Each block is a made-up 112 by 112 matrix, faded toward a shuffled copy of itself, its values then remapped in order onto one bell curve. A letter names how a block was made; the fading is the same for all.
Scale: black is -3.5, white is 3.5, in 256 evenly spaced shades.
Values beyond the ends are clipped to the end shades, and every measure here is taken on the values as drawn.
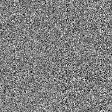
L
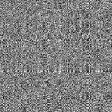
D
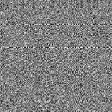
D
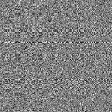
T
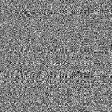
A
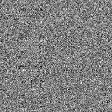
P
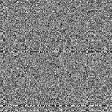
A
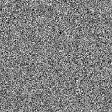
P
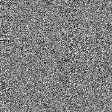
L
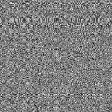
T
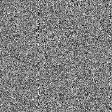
L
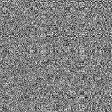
T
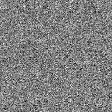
P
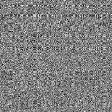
D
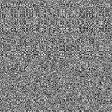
T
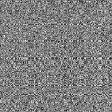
T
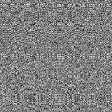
T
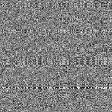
A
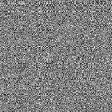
A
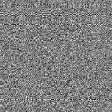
A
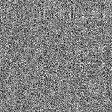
P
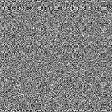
D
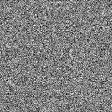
P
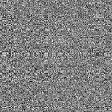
A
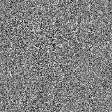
L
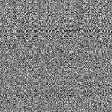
D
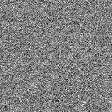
P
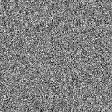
P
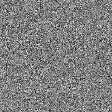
L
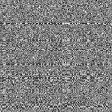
T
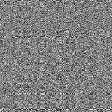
D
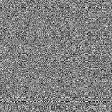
T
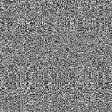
T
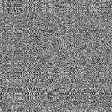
D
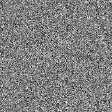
L
